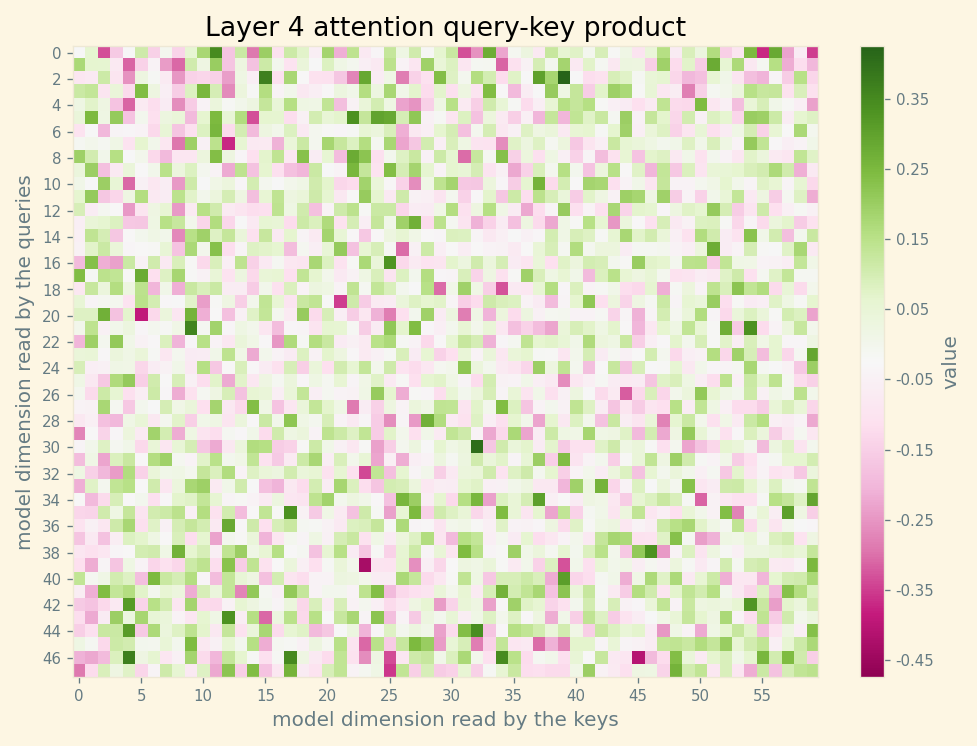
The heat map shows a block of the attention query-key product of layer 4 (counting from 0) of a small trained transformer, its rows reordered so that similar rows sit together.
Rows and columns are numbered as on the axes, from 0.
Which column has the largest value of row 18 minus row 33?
24
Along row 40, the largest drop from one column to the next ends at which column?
40
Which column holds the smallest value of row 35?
53
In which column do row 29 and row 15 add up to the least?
8
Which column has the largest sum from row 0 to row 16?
11
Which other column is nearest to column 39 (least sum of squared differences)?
37
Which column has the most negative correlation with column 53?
29
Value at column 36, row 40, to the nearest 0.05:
0.1
